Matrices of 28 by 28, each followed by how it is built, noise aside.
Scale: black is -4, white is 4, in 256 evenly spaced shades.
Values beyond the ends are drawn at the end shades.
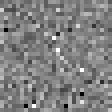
sparse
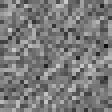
Hankel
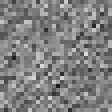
Hankel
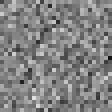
Hankel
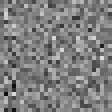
uneven columns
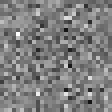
uneven columns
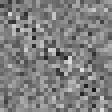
banded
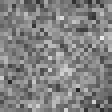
smooth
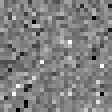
sparse
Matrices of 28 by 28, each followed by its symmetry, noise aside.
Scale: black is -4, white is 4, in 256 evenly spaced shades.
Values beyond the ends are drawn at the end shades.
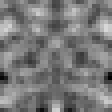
mirrored left to right.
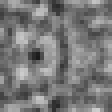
mirrored top to bottom.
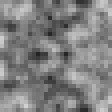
mirrored top to bottom.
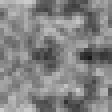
mirrored top to bottom.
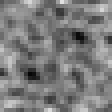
same after a half turn.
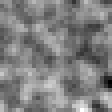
antisymmetric.
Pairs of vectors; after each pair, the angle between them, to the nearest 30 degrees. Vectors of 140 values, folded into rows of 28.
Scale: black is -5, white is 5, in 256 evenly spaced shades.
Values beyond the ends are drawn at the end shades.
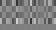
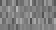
30 degrees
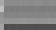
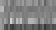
30 degrees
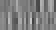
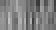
30 degrees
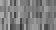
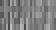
150 degrees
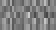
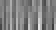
90 degrees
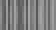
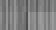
30 degrees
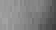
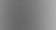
150 degrees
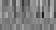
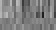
30 degrees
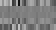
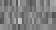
120 degrees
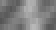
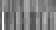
90 degrees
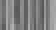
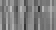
60 degrees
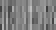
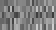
90 degrees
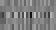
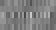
150 degrees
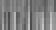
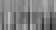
150 degrees
